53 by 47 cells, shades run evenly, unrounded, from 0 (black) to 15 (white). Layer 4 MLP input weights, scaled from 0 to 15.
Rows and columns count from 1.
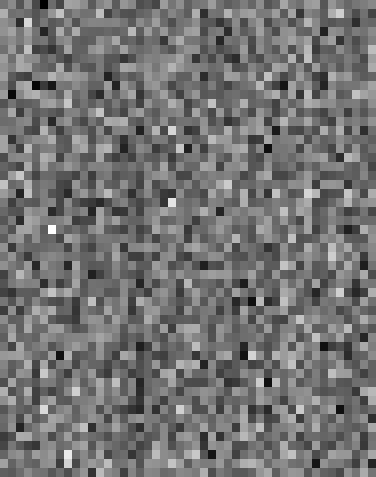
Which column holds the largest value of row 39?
25
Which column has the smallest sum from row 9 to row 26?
18
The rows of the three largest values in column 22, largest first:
23, 15, 52
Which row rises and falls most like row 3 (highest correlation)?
6
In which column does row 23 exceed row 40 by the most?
31
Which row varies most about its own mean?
22
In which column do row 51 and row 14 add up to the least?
27
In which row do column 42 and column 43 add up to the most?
2
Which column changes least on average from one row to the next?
19
